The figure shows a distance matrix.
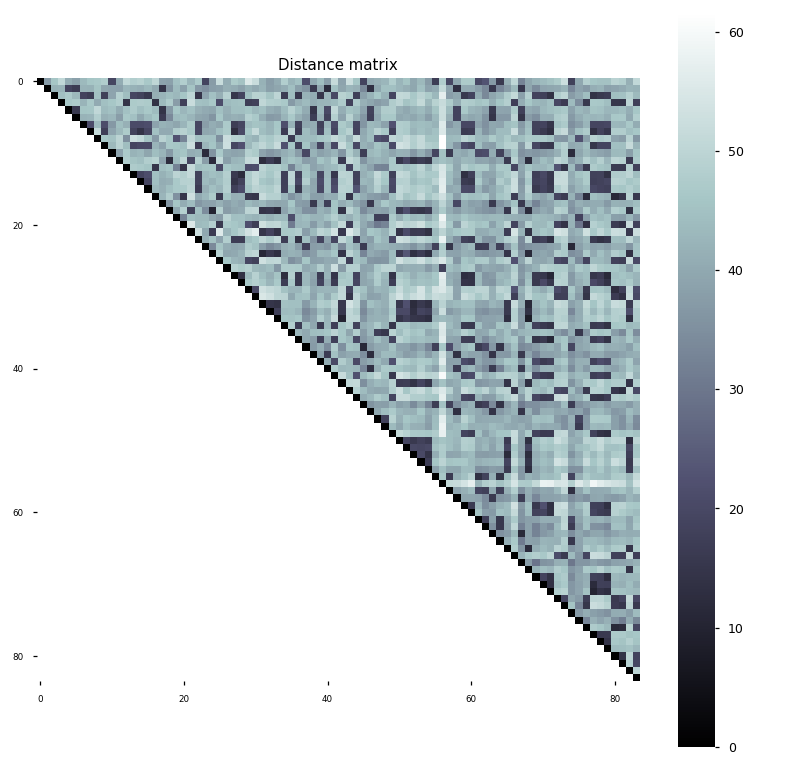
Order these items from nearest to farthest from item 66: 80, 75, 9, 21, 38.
80, 75, 38, 9, 21
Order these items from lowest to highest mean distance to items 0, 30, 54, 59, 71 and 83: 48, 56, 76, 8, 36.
36, 76, 48, 8, 56
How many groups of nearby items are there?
7
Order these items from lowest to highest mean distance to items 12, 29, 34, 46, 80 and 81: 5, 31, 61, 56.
5, 61, 31, 56
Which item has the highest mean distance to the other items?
56
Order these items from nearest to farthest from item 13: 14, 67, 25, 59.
59, 14, 67, 25
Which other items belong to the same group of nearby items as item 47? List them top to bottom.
8, 19, 35, 48, 75
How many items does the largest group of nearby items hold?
24
